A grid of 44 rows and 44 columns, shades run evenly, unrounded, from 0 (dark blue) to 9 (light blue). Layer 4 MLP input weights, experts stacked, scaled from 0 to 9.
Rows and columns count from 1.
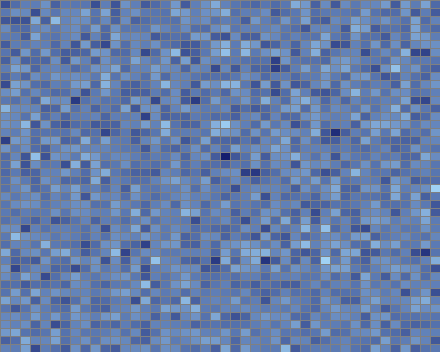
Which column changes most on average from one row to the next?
23
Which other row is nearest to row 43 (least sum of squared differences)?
26
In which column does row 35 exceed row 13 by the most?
8
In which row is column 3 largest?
16
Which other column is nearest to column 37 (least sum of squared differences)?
13
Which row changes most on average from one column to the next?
33
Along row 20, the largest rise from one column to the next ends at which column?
4
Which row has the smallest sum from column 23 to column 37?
36
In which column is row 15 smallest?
15
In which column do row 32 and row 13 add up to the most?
27
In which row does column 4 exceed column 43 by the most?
32
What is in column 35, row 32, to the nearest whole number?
7
